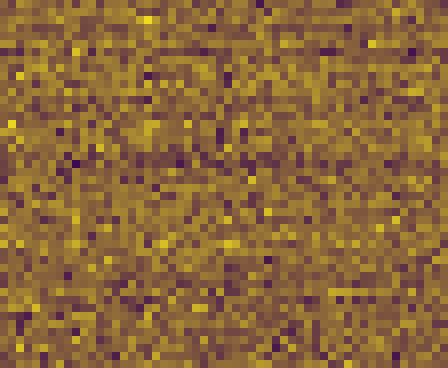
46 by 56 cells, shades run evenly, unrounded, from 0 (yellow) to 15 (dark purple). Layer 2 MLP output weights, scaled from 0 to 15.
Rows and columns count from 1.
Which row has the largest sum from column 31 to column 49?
21
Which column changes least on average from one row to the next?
4
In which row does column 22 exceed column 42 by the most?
37
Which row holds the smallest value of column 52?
12
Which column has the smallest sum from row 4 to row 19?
19
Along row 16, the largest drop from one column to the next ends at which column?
2
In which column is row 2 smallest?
50
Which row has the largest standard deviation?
31
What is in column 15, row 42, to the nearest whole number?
7
